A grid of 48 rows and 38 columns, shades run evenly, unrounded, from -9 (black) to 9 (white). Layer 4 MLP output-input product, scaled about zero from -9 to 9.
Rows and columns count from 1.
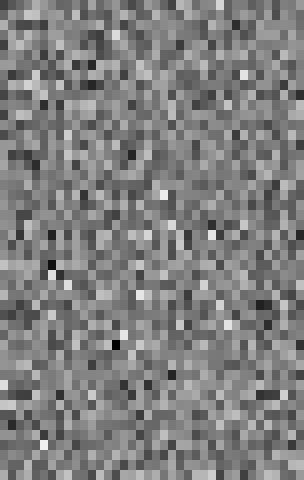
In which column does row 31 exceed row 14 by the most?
28
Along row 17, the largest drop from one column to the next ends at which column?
10
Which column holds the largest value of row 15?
15
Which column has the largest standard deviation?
4
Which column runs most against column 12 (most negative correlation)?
8
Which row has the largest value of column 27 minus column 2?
48
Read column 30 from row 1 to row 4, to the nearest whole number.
0 0 -6 0
